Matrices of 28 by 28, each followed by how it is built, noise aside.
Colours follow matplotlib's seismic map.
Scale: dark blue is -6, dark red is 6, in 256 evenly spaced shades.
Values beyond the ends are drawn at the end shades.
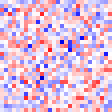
Hankel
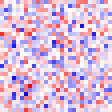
repeating rows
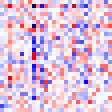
low rank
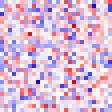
repeating rows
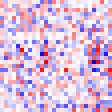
low rank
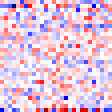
uneven rows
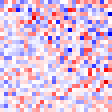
upper triangular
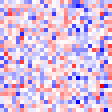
repeating rows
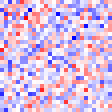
Hankel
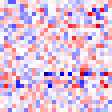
uneven rows
